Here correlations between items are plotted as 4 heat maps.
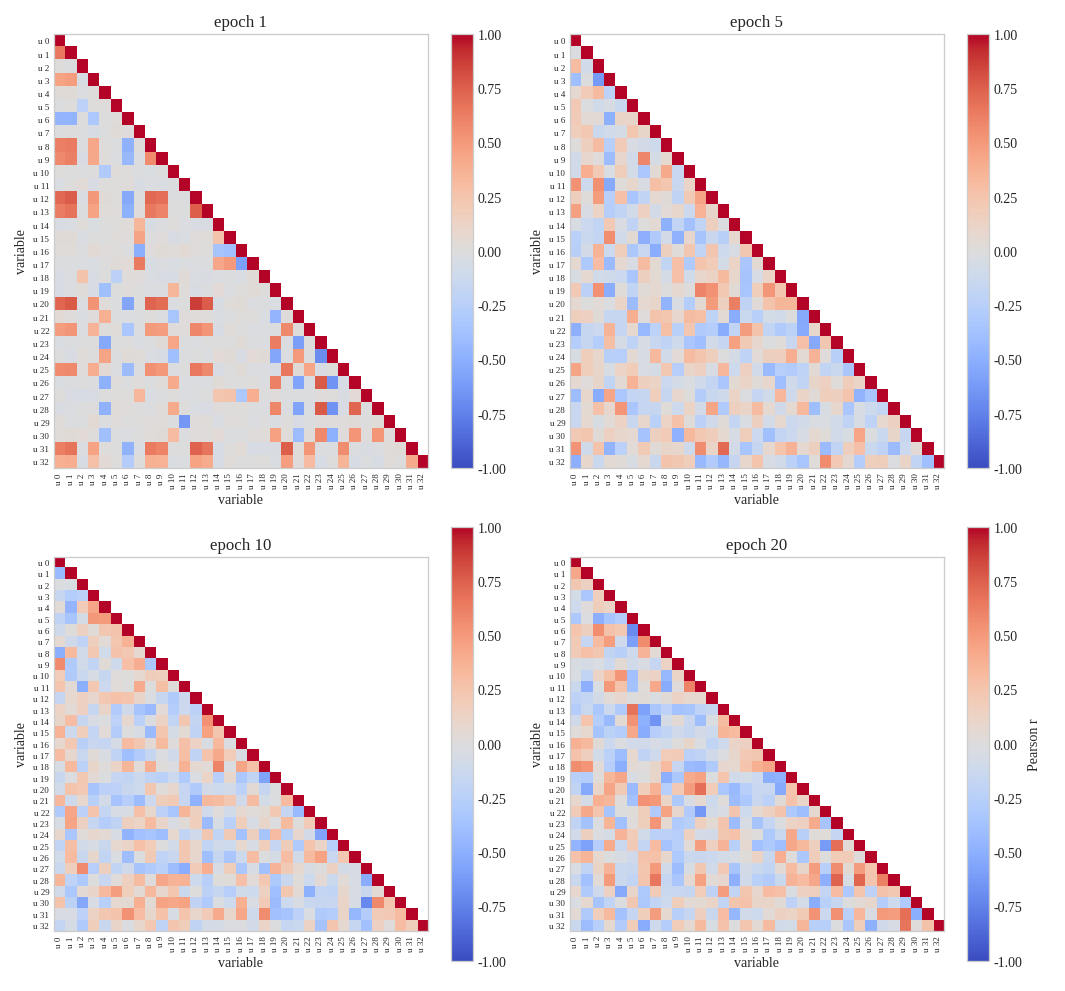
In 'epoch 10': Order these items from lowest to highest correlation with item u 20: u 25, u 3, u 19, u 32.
u 3, u 32, u 19, u 25
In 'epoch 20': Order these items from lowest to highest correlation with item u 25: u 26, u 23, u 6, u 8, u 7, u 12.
u 8, u 6, u 26, u 12, u 7, u 23
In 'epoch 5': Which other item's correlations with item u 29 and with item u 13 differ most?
u 31
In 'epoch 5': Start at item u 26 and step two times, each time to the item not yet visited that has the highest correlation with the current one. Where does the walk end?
u 21
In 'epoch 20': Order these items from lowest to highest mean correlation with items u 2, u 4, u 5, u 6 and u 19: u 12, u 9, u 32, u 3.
u 32, u 9, u 12, u 3
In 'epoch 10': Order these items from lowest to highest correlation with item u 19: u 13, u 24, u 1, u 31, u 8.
u 31, u 8, u 1, u 13, u 24
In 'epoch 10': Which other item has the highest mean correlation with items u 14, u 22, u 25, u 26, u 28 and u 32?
u 11
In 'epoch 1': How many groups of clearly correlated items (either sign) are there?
5
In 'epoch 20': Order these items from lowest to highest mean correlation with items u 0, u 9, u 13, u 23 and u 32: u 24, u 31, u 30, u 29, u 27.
u 24, u 30, u 27, u 31, u 29
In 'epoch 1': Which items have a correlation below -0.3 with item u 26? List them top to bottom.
u 4, u 21, u 24
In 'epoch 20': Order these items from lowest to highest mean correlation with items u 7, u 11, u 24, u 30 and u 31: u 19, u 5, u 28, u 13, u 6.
u 5, u 13, u 6, u 19, u 28
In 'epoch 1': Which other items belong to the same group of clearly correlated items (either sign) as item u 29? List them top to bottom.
u 11
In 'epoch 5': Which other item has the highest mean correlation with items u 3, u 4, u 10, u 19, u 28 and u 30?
u 12
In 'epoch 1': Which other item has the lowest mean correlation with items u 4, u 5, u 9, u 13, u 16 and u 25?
u 6
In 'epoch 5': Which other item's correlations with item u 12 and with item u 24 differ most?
u 28
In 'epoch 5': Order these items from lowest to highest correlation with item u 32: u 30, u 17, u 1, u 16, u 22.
u 30, u 17, u 1, u 16, u 22
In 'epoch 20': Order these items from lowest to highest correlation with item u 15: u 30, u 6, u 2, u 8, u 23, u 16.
u 6, u 2, u 8, u 23, u 16, u 30
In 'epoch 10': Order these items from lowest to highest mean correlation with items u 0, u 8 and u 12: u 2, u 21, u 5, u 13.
u 13, u 21, u 2, u 5
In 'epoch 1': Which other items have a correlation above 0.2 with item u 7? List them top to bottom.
u 14, u 15, u 17, u 27
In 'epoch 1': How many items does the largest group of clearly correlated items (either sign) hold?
13
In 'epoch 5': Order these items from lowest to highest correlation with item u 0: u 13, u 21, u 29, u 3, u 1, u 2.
u 3, u 29, u 1, u 21, u 2, u 13
